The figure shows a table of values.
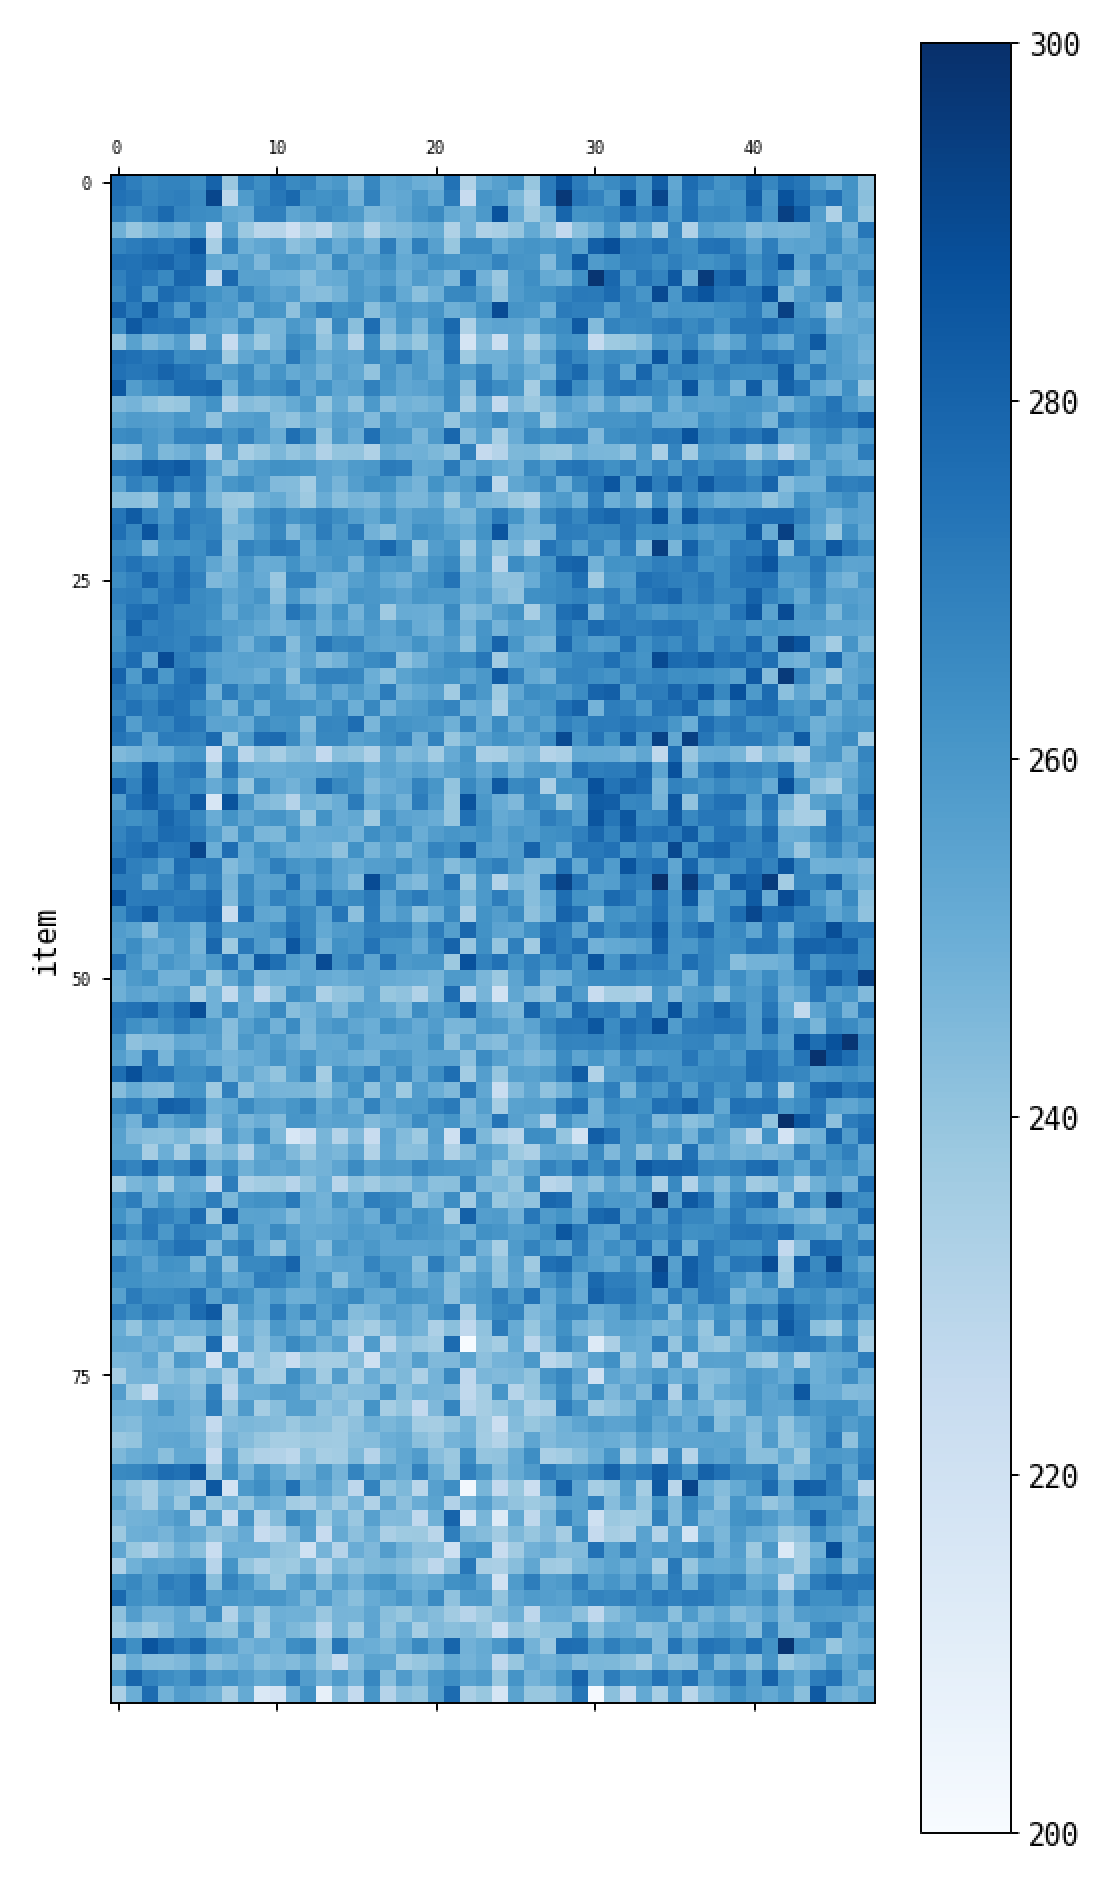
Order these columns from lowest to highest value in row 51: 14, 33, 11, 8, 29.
33, 14, 8, 29, 11
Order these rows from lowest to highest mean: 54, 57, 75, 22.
75, 57, 54, 22
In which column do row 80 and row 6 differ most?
30
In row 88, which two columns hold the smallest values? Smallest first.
24, 42
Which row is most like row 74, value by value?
80
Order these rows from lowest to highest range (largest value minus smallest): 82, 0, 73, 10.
0, 10, 73, 82
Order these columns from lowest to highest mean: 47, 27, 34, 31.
27, 47, 31, 34
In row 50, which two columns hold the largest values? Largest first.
47, 45
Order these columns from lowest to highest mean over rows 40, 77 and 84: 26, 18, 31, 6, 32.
26, 18, 31, 32, 6
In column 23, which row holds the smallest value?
17
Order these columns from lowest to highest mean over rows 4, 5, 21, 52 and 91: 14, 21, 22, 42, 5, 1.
21, 14, 22, 42, 1, 5
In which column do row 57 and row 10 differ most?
22
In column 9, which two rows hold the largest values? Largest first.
49, 35
